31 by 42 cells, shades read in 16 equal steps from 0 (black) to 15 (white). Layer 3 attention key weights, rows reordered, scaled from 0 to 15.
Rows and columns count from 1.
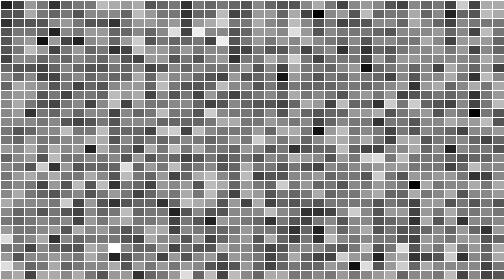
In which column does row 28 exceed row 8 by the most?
31
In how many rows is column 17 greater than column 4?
14
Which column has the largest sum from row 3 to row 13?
25
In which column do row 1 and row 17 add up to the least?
38
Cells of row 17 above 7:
18
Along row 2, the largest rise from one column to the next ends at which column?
28
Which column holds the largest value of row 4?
17
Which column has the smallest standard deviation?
37
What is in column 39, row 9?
7
